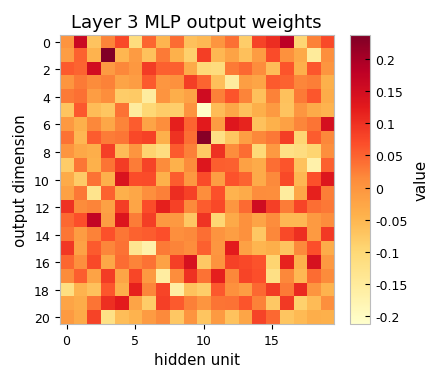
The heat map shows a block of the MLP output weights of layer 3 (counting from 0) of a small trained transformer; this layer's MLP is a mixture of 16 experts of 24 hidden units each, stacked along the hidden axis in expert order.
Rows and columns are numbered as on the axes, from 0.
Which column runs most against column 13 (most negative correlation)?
15
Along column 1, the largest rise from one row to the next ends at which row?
11
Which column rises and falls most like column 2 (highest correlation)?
0
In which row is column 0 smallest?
18
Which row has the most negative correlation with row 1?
16
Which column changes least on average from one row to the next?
1
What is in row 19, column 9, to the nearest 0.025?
0.025
